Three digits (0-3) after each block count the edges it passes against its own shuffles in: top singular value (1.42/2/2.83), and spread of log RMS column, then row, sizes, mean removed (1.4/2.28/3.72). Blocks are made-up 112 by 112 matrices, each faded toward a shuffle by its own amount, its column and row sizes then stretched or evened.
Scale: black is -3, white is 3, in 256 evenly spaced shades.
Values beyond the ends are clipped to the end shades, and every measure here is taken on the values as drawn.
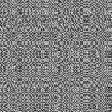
3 1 0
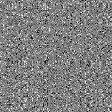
2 1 0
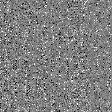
1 2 0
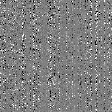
0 3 1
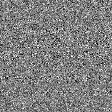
0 0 2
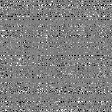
0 2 3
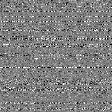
2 0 3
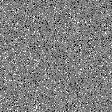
1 1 0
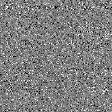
1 1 2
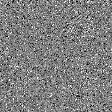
0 1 1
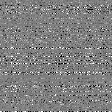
1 1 3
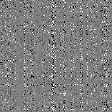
0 3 2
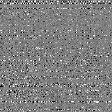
2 1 3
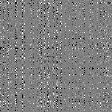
1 3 2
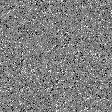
0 0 0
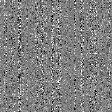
0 3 0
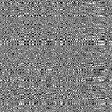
3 1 3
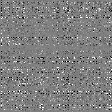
0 2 3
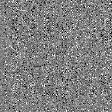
1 2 1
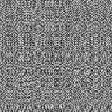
3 1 2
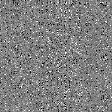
1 2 0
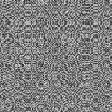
3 0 1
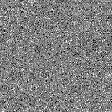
2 0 0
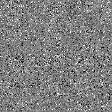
0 1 2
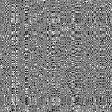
3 2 0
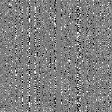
2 3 0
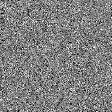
0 1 1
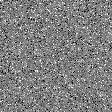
1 0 0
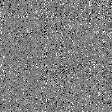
0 2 1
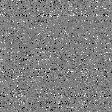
1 1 2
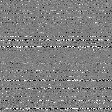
2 0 3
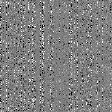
0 3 1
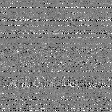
2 0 3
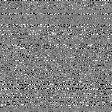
0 0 3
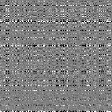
3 2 3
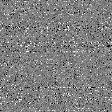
0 1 2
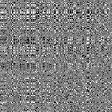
3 2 2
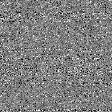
1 1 2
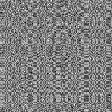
3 0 0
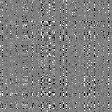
3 3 2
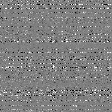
1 1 3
